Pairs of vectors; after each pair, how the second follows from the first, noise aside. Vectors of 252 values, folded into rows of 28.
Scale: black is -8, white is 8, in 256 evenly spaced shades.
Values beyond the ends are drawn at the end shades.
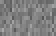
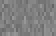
reversed, negated, shrunk.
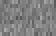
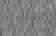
reversed, shrunk.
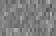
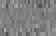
reversed, negated, partly zeroed.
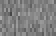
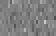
reversed, negated, partly zeroed.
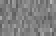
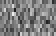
wrapped around, scaled up.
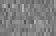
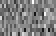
wrapped around, scaled up.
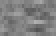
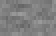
reversed, shrunk.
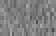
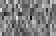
wrapped around, negated, scaled up.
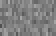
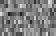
reversed, scaled up.
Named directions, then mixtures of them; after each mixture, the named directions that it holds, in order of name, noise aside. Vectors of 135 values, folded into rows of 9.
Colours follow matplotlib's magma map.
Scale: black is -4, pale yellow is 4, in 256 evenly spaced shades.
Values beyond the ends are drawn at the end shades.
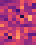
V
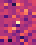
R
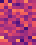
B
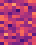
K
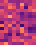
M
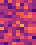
B, M.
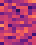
K, V.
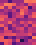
B, K.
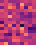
M.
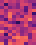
K, R, V.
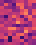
R, V.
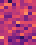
B, K, R.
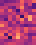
V.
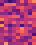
K, M, V.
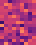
K, M, R.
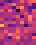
K, V.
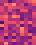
K, M.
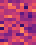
M.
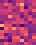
M, R, V.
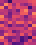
B, K, R.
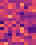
M.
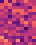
B.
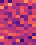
B, K, V.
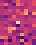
R.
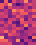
B.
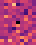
R.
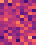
B, V.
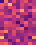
B, M.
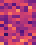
K.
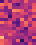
B.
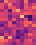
B, V.
